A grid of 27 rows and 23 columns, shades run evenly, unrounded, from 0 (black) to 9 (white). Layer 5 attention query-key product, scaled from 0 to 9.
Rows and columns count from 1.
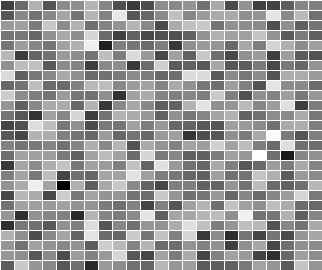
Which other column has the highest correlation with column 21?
15
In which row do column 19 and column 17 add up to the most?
16
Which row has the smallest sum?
1
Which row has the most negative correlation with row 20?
3
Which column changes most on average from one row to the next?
20
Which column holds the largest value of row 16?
19
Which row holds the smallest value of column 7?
27
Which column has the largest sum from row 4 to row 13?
21
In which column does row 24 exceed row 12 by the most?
7
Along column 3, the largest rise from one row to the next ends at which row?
13
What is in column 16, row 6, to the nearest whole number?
4
